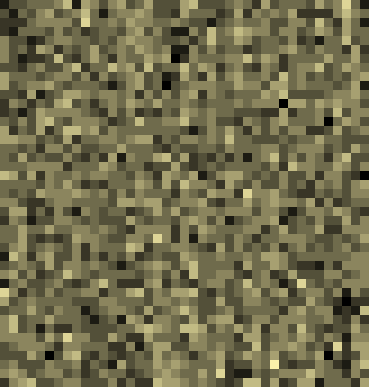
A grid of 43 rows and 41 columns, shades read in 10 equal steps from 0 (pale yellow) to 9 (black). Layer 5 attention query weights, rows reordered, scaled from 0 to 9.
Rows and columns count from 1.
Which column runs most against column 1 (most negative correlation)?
39
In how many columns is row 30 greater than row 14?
18
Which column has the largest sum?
37
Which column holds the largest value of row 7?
20
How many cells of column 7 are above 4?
26
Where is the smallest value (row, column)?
41, 31
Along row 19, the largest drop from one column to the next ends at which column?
33
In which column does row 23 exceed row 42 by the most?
25
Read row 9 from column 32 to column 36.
2 5 4 6 5
